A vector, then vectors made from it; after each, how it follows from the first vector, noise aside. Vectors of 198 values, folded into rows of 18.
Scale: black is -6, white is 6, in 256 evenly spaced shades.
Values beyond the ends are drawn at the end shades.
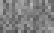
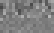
negated, partly zeroed.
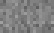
wrapped around, negated, shrunk.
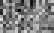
negated, scaled up.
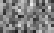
scaled up.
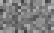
sign-scrambled.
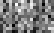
scaled up.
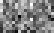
scaled up.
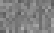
reversed, shrunk.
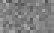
negated, partly zeroed.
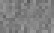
reversed, shrunk.
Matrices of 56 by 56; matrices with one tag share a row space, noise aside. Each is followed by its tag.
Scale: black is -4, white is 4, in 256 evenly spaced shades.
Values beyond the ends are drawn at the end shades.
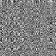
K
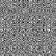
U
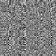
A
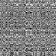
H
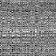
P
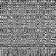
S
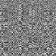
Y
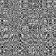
Y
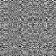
Y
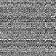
S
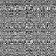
H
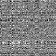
P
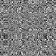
Y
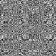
Y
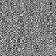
K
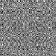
U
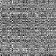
P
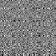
U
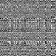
S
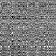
P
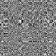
Y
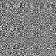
K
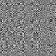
K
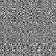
U
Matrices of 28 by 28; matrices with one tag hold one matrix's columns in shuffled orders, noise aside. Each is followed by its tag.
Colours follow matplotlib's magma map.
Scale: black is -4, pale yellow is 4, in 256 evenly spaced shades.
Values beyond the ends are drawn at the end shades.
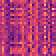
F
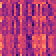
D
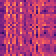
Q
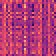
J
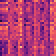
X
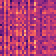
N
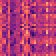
Q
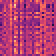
J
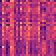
X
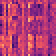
D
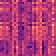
X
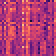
X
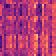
D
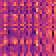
Q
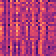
X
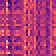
N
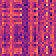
F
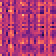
Q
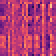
D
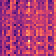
N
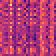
F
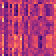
D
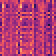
J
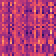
Q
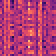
N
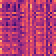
J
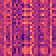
F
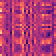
Q
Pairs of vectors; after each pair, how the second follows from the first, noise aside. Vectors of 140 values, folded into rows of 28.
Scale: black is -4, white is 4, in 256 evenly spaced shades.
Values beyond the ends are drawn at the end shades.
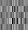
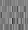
shrunk.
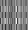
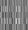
shrunk.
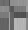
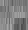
negated, shrunk.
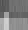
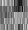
wrapped around, negated.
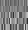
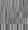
negated, shrunk.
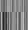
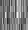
wrapped around, negated.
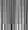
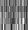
copied.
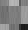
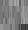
shrunk.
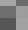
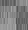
negated, shrunk.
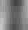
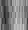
wrapped around, negated.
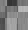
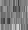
reversed, negated, partly zeroed.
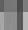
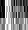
reversed, negated, scaled up.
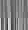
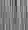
reversed, shrunk.
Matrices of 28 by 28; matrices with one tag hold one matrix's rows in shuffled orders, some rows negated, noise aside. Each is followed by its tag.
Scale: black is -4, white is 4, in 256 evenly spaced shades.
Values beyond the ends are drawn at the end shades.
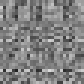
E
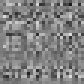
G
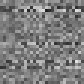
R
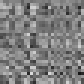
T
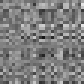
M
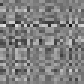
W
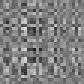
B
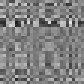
W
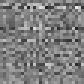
R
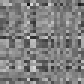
T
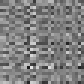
T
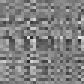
T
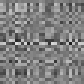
W
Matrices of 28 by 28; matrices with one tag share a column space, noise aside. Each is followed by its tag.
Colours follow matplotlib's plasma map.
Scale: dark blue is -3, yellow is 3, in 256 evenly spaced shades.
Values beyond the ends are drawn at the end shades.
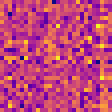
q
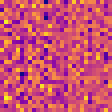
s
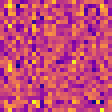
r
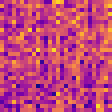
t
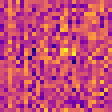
q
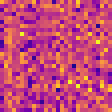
s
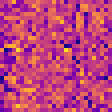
q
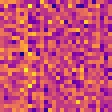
s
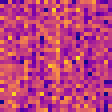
t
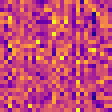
q
